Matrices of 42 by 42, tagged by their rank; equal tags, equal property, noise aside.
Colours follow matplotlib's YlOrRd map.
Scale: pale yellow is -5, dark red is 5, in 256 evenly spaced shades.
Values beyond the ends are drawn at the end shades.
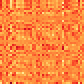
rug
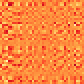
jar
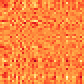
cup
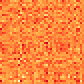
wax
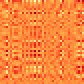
jar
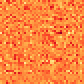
wax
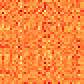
wax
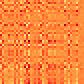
jar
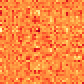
wax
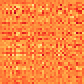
cup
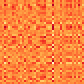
jar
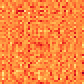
wax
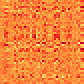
cup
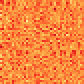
wax
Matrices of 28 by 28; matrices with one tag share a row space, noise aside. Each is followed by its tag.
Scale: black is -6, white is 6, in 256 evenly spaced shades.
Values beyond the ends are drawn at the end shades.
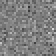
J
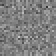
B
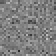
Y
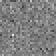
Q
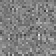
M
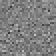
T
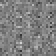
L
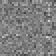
J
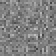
Y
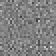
M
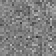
L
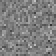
J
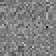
B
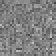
L
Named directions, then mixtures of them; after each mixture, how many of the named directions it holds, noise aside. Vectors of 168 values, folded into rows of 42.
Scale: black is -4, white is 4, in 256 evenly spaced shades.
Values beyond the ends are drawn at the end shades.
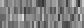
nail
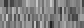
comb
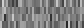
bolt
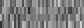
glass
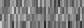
one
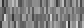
one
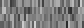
four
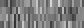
two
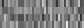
two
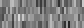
four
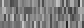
four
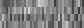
three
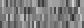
three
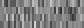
three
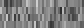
one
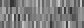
three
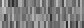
one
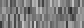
three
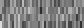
one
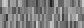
two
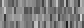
two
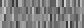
one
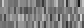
two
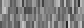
three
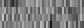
two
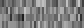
one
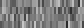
four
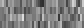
one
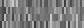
two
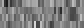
two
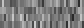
four
